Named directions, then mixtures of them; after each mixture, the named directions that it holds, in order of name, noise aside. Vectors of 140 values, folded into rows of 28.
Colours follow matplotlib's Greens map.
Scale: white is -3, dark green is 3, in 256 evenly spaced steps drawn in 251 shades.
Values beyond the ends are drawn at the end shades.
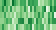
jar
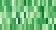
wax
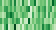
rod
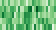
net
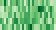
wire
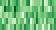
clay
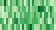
wire.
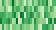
wax.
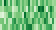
wax, wire.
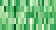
clay, jar.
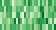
wax.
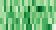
net, rod, wire.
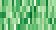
rod, wax.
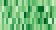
net, wax, wire.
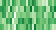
jar, net.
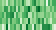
net, rod.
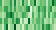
rod.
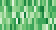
wax.
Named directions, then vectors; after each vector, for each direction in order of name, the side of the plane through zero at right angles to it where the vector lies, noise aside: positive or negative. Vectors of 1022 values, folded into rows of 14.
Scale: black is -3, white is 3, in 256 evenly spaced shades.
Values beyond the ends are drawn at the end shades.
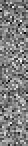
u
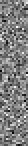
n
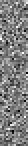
positive, negative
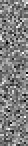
positive, negative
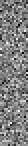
negative, positive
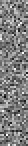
positive, negative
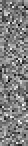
positive, positive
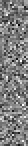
positive, positive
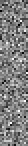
negative, positive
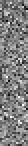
positive, positive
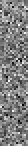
negative, negative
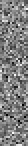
negative, negative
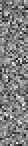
positive, positive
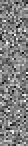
negative, positive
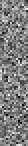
negative, negative
